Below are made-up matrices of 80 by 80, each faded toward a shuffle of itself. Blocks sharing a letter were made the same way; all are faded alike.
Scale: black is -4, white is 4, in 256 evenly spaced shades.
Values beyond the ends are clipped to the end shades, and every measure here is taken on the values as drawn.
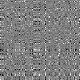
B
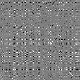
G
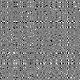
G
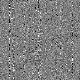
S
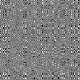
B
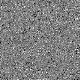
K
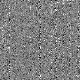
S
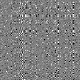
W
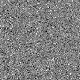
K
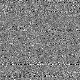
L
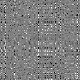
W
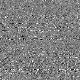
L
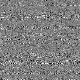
L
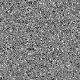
K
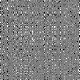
W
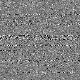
L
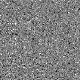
K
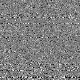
L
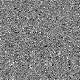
K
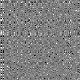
W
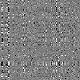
W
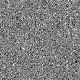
K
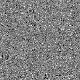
K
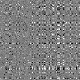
B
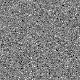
K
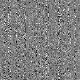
S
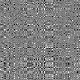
B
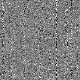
S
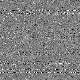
L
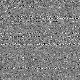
L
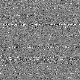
L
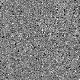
K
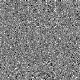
K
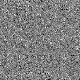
K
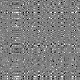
G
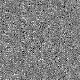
K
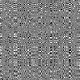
B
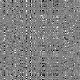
W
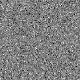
K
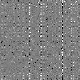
W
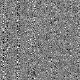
S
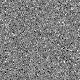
K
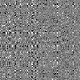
W
